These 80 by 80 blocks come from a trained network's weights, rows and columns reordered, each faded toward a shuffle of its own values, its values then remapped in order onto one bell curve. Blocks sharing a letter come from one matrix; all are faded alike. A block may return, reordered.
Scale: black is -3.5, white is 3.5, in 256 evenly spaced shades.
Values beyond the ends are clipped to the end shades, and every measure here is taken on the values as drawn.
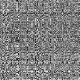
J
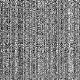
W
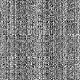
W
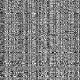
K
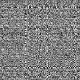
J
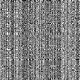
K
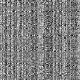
K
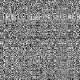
J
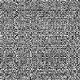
J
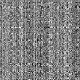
W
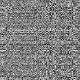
J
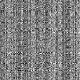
W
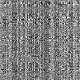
K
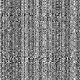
K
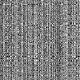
K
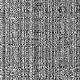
K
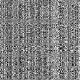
W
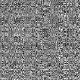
J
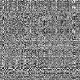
J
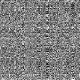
J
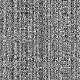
K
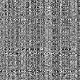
K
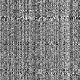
K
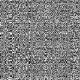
J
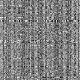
W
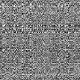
J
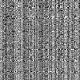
K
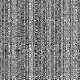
K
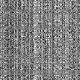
K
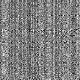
W
